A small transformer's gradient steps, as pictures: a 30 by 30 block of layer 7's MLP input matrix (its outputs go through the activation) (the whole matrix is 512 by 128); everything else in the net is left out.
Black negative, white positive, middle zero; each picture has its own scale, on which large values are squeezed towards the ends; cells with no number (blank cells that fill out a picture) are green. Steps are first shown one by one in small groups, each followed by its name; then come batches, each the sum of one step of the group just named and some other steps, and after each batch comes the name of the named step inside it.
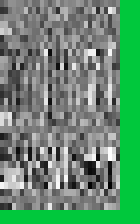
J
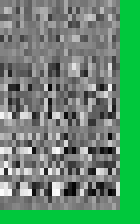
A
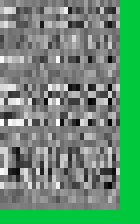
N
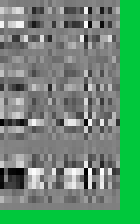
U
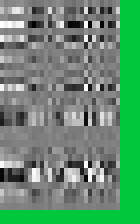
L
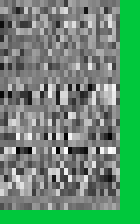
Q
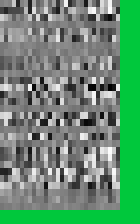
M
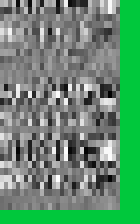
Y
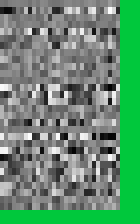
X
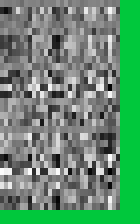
X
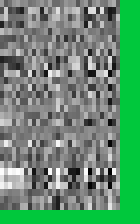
M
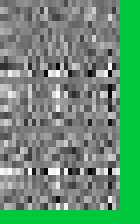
X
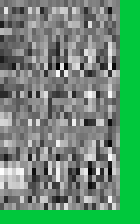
J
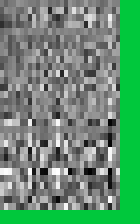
Q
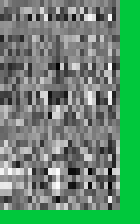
A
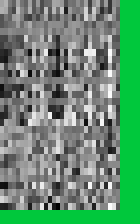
U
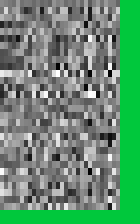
X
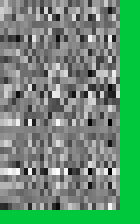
M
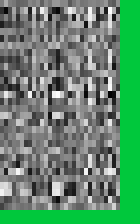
A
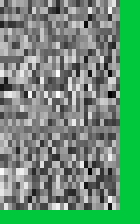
Y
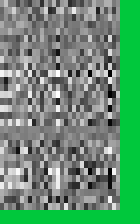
Y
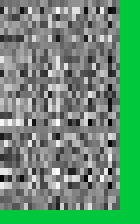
N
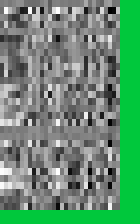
N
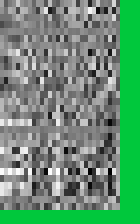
A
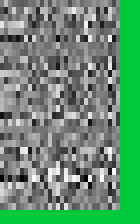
L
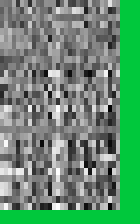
Y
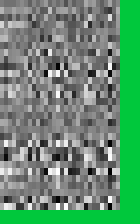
L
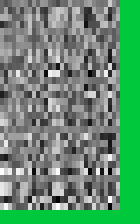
X
